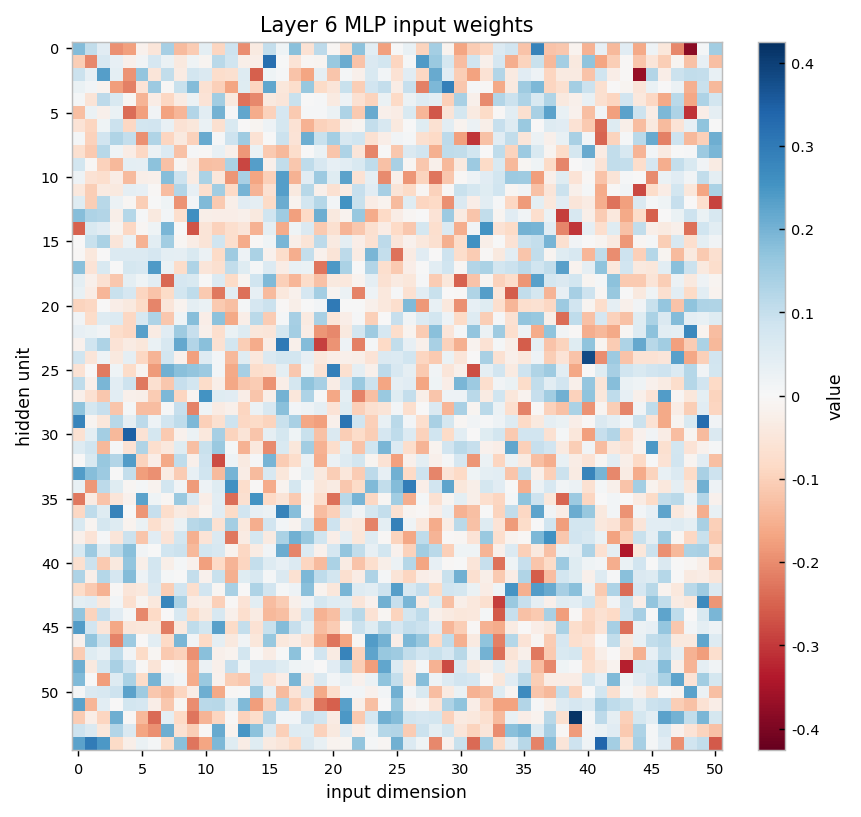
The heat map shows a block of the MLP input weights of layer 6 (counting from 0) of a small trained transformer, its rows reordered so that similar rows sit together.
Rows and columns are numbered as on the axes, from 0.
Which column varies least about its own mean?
18
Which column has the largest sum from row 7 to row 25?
16
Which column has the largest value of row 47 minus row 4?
32
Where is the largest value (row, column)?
52, 39
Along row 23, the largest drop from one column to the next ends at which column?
19
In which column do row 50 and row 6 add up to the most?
35
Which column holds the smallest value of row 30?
40
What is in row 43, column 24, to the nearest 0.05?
0.2
